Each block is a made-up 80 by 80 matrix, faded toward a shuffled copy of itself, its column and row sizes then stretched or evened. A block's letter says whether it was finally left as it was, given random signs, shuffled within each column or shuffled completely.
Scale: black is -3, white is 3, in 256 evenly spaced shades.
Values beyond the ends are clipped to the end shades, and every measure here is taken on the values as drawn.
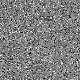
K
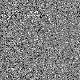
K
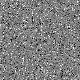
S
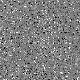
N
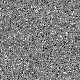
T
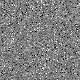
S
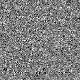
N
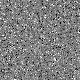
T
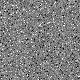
T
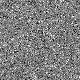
T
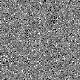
N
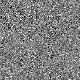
K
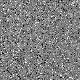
S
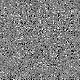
N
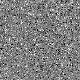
N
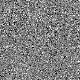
K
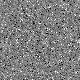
T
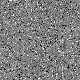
T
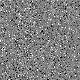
S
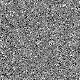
S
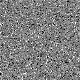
T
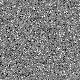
T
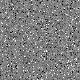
S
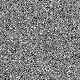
T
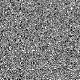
N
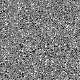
K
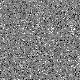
K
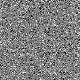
N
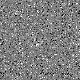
K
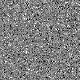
N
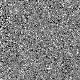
S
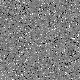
S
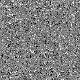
K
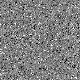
K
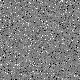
T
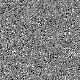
S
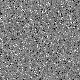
T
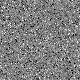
T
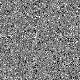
N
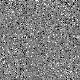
K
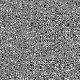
N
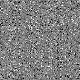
N
